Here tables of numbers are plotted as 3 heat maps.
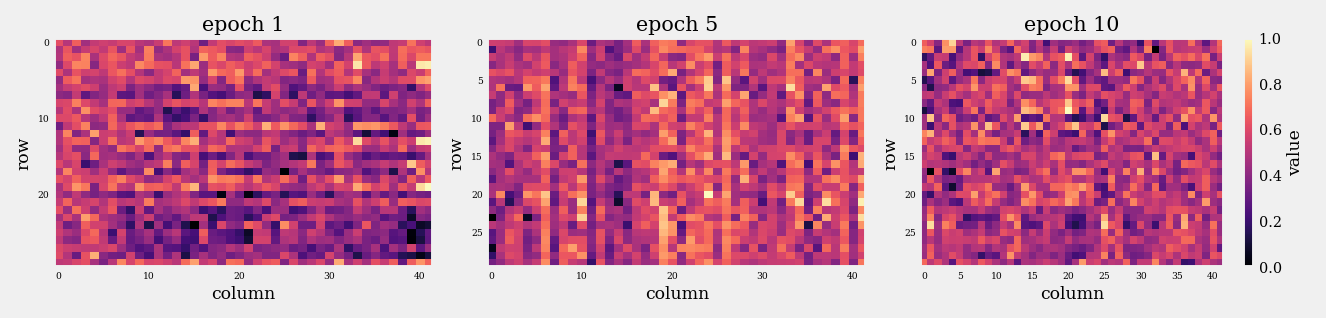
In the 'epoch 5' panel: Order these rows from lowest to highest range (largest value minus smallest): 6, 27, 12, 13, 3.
3, 13, 12, 27, 6
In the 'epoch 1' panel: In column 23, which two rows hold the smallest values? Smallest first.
7, 22
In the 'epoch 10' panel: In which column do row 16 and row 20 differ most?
7
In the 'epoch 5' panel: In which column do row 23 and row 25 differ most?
10
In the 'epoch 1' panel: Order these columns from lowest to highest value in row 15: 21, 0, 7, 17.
21, 17, 7, 0
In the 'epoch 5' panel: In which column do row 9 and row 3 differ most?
18
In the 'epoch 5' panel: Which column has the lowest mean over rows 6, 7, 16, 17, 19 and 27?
14
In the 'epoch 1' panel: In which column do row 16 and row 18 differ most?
3
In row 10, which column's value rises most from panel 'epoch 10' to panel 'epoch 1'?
21
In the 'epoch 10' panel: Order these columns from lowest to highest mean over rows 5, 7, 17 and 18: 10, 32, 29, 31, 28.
31, 28, 32, 29, 10
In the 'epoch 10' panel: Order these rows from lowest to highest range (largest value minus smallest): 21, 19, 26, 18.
26, 18, 21, 19
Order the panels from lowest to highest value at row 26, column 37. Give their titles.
epoch 1, epoch 5, epoch 10
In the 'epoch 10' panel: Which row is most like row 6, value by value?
20
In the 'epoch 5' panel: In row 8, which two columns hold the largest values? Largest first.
19, 26
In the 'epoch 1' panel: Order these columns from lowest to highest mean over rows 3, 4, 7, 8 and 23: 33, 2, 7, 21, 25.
21, 25, 7, 33, 2
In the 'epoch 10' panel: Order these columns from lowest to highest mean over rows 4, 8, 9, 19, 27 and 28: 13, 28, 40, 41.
28, 41, 40, 13
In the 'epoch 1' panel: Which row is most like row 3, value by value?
19
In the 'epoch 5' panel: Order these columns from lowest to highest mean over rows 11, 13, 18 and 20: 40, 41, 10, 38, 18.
40, 38, 18, 10, 41
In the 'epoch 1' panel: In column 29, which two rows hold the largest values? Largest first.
11, 2
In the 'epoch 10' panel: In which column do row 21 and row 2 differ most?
8
